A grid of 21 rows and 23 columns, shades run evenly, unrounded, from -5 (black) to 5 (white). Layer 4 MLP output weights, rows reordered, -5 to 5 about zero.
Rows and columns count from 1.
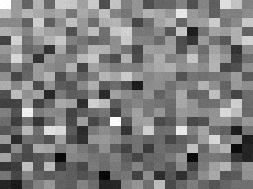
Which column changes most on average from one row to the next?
5
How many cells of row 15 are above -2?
20
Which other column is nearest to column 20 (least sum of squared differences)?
19
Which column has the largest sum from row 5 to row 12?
9
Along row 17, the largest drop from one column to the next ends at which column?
22
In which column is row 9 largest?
12
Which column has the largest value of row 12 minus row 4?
18
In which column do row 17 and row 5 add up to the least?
1
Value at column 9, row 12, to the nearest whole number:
3
